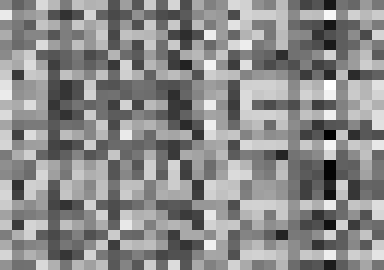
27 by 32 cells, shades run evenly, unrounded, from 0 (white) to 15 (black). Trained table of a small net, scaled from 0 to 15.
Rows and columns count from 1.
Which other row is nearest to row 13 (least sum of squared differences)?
22
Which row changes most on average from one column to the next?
14
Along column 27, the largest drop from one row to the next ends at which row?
26
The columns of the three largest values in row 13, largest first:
16, 27, 10
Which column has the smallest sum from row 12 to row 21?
1
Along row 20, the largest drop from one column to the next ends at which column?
29
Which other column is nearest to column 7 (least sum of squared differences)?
20
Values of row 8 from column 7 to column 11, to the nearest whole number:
5 7 4 9 3
